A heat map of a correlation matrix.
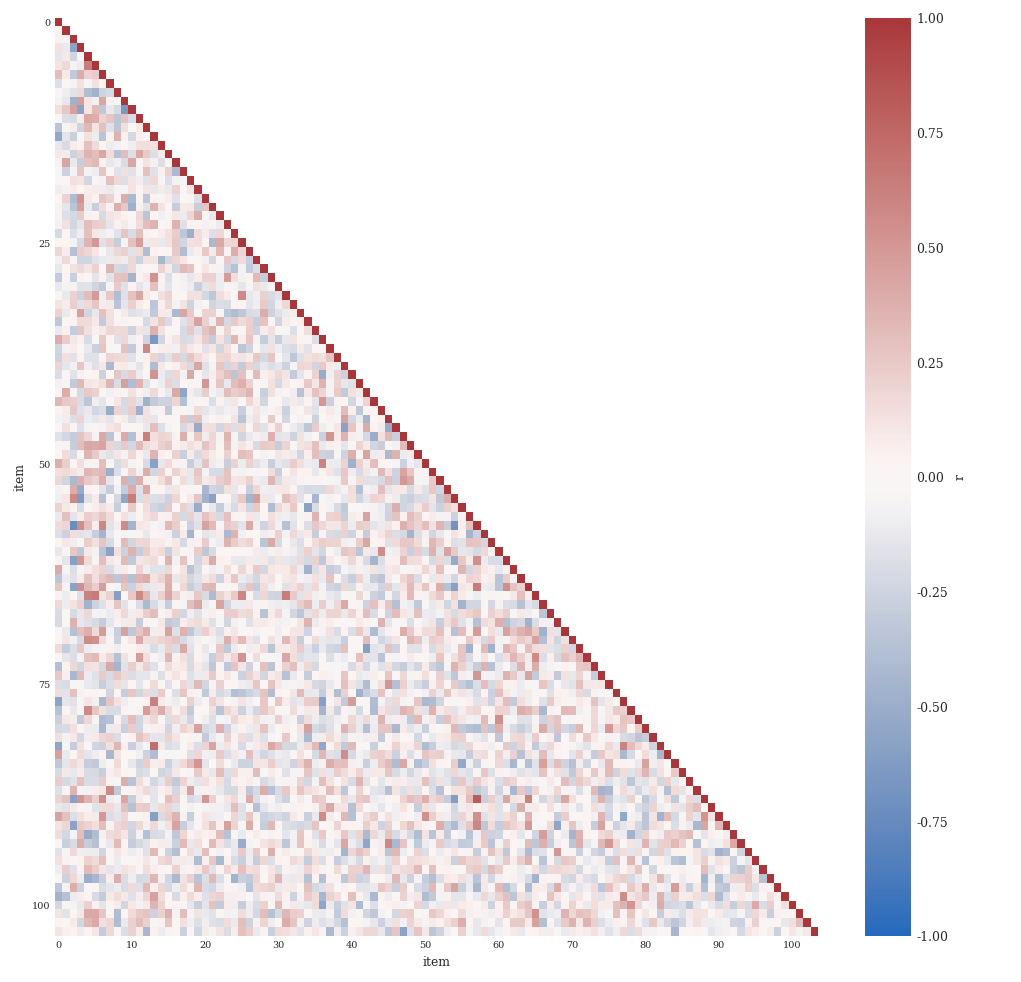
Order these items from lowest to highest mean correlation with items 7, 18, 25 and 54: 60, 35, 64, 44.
64, 44, 60, 35
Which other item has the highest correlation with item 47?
12
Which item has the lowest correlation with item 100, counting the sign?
36
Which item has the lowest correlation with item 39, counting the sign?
46
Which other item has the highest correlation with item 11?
65
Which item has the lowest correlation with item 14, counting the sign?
27
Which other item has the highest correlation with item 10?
54
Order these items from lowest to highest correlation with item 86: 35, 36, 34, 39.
34, 35, 39, 36
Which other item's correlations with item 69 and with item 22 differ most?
66
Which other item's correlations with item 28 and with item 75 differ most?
87
